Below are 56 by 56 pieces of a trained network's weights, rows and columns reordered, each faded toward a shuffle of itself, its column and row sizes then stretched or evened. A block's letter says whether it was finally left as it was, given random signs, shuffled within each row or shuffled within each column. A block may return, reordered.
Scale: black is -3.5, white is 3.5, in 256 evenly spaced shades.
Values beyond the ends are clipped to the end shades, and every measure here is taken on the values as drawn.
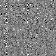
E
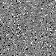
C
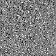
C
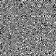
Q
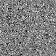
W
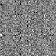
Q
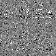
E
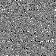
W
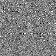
W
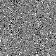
C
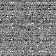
Q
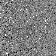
C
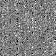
C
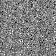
C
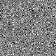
E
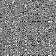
Q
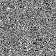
W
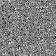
C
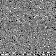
W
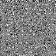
E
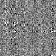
Q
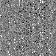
C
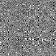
Q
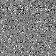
W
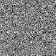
Q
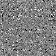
E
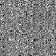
Q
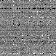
Q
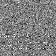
W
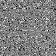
W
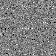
W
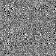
E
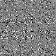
E
